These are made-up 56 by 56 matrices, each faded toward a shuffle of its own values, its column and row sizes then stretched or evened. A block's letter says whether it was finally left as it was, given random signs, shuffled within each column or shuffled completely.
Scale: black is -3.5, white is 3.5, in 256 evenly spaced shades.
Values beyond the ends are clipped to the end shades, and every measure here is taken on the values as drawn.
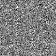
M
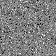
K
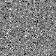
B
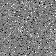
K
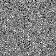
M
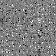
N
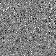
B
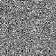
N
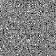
N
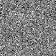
M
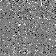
N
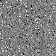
M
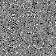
B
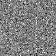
M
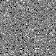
N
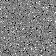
K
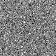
M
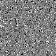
B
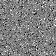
K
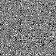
B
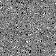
B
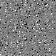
B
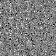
B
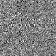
N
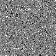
B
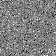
K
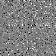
N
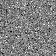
K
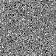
M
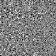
N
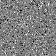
K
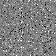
M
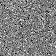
K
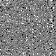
N
